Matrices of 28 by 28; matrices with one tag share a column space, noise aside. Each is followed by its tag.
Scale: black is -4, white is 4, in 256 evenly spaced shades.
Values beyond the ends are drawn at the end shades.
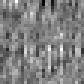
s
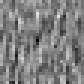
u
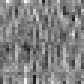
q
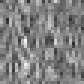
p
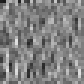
p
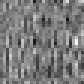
p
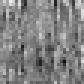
s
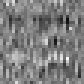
p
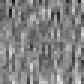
q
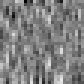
q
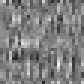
p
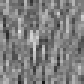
u
